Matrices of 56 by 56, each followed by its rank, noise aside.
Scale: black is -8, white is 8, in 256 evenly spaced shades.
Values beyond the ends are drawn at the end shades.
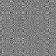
three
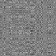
five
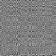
three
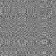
five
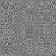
five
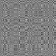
three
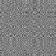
three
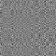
three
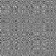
four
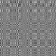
two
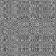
three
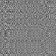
five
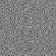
five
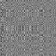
four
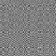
two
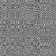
five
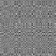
three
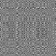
three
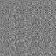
five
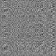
four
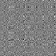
five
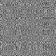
five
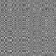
two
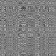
four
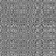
three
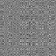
four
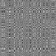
two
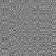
three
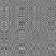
two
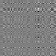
two
